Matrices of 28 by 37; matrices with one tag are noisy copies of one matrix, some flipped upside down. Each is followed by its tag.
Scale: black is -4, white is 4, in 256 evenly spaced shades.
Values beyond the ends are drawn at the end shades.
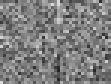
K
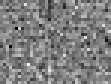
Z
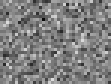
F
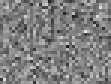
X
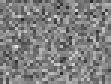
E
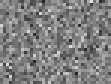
F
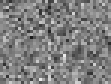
Z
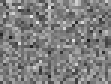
Z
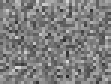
E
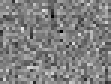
X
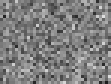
X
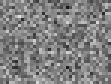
E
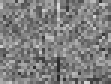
K
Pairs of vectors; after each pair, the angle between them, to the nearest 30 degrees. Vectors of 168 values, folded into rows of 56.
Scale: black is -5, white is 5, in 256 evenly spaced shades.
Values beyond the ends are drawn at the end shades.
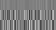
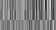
120 degrees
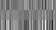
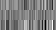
150 degrees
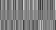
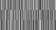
60 degrees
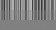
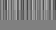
120 degrees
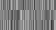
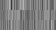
150 degrees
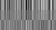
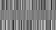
120 degrees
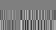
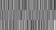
60 degrees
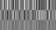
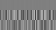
90 degrees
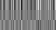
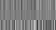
60 degrees
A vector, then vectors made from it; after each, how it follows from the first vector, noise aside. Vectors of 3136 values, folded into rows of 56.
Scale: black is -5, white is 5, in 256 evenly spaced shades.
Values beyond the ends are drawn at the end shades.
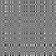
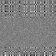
negated, partly zeroed.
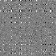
reversed, negated, partly zeroed.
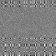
negated, partly zeroed.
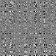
sign-scrambled.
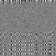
reversed, negated, partly zeroed.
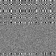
reversed, negated, partly zeroed.
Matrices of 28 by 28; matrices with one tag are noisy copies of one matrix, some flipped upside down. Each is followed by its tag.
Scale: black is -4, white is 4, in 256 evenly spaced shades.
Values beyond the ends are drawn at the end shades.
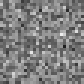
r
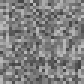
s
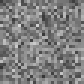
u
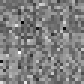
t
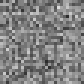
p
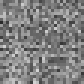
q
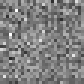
u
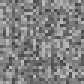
s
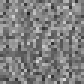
t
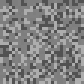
u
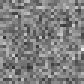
s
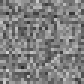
p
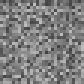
u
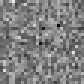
r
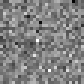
r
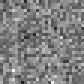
r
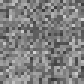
q
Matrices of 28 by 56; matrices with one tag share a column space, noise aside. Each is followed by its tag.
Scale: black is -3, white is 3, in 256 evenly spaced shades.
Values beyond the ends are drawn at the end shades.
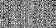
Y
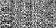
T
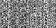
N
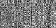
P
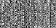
P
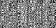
P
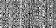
N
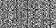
Y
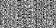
Y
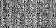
N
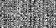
N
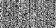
N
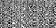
T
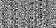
Y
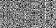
Y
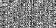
P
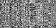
P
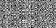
Y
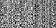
T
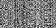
Y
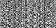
T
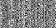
Y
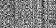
Y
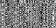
P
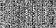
P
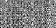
T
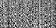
T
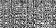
T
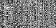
P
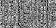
P
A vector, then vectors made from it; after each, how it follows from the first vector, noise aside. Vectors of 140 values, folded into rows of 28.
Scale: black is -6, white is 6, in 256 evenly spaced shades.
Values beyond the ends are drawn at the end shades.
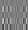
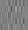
wrapped around, negated, shrunk.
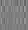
reversed, shrunk.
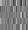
wrapped around.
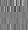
wrapped around, partly zeroed.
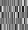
wrapped around, scaled up.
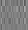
reversed, shrunk.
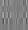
wrapped around, shrunk.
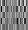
reversed, negated, scaled up.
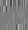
wrapped around, partly zeroed.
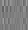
wrapped around, shrunk.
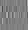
wrapped around, partly zeroed.
